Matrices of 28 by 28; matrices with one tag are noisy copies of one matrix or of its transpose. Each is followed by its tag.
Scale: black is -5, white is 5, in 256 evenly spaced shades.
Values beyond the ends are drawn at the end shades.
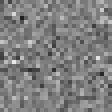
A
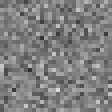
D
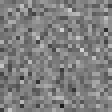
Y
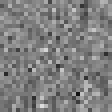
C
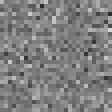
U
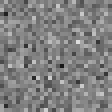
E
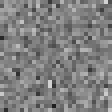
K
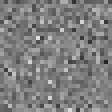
Y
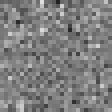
A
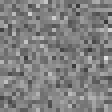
U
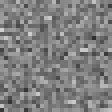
K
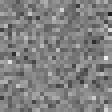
U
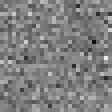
U
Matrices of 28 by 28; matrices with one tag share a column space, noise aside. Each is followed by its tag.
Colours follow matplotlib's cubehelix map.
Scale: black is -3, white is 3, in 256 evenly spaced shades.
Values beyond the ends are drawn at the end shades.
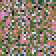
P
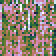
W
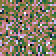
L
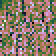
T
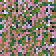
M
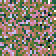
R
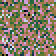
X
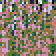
W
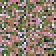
X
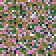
X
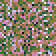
L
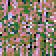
T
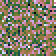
R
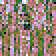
W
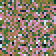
P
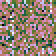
R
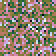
M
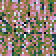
T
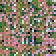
M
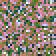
P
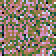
R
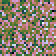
P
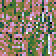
T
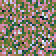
R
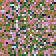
X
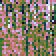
W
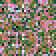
P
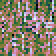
T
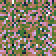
R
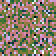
X
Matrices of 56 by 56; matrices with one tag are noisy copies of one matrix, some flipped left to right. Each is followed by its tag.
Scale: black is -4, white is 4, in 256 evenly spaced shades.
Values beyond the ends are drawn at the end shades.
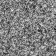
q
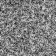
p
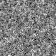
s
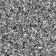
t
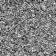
p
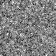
s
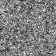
q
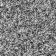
t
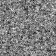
q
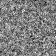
p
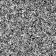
p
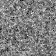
q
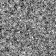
q
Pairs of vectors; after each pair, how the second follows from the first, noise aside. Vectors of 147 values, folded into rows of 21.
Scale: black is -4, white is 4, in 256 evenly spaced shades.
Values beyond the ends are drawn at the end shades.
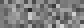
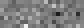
wrapped around, negated, partly zeroed.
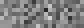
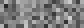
wrapped around.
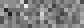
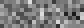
reversed.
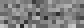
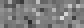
wrapped around, negated, partly zeroed.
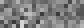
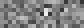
wrapped around.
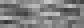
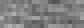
wrapped around, shrunk.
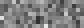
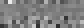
wrapped around, negated, partly zeroed.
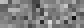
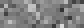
wrapped around, negated, partly zeroed.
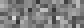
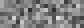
copied.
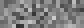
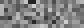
wrapped around.
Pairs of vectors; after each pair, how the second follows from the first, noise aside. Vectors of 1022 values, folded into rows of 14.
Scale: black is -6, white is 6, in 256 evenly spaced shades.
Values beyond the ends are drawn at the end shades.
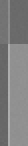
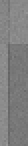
negated, shrunk.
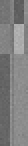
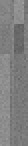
negated, shrunk.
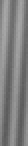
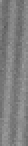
negated, shrunk.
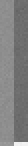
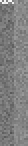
reversed, partly zeroed.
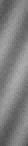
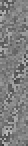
sign-scrambled.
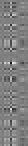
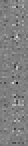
reversed, partly zeroed.
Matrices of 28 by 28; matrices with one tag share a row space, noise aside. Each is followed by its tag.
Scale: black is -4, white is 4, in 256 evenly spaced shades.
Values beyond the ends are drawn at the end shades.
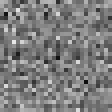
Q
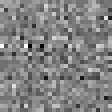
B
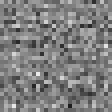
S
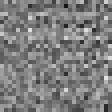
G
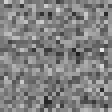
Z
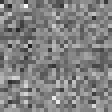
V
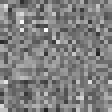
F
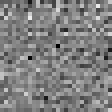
G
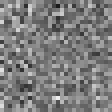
V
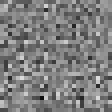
F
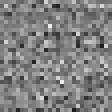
Z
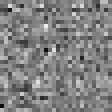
F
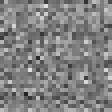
G
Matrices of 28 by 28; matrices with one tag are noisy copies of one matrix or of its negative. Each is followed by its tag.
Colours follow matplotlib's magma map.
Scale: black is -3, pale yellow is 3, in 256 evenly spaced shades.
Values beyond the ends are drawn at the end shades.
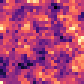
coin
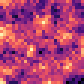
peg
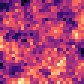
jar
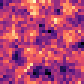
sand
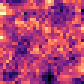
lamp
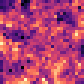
jar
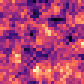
sand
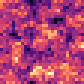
sand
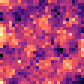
peg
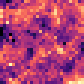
peg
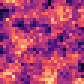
lamp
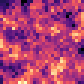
jar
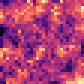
peg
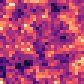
coin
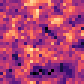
sand
